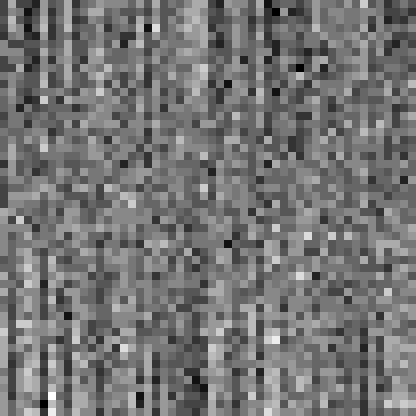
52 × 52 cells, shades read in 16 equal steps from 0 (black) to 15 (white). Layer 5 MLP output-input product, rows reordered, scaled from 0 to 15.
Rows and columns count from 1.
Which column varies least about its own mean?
45
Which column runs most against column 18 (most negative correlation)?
10
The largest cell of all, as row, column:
50, 7
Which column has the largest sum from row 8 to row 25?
26
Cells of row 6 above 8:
7
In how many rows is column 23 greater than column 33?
27
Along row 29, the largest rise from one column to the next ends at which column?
35
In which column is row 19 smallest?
37
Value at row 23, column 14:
5
